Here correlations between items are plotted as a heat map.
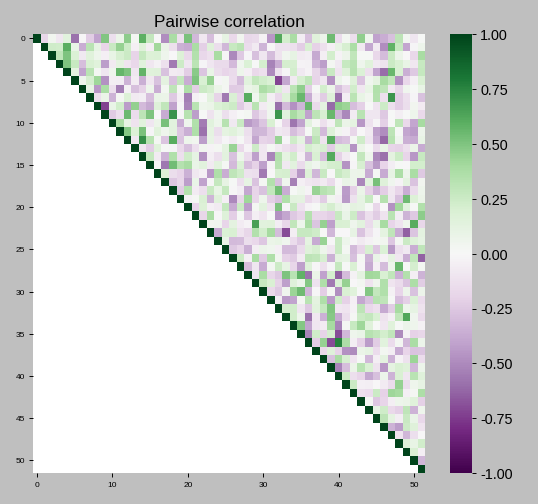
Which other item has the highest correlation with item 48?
27
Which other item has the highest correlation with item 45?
17
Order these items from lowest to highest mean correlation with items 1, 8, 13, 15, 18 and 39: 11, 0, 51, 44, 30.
30, 44, 51, 0, 11
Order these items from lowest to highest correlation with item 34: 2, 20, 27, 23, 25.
25, 27, 23, 2, 20
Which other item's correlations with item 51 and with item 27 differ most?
26
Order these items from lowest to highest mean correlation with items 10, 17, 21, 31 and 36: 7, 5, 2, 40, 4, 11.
7, 4, 2, 11, 5, 40
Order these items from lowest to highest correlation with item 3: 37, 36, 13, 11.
37, 13, 36, 11
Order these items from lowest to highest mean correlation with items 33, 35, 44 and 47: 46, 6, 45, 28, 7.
46, 6, 45, 7, 28
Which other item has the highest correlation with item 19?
49
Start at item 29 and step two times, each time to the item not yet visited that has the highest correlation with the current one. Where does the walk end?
50
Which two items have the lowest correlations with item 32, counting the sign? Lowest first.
5, 8
